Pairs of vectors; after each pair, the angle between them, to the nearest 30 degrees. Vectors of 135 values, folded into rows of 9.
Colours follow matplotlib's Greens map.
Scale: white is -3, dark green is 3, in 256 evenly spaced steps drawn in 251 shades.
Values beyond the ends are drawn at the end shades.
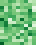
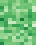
30 degrees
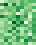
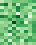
30 degrees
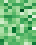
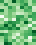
90 degrees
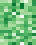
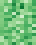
30 degrees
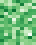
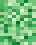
60 degrees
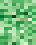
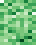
120 degrees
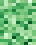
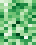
60 degrees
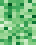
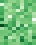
120 degrees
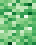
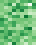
150 degrees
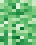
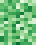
30 degrees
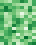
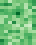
90 degrees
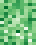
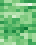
120 degrees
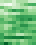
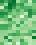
120 degrees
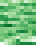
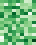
90 degrees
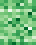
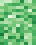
90 degrees
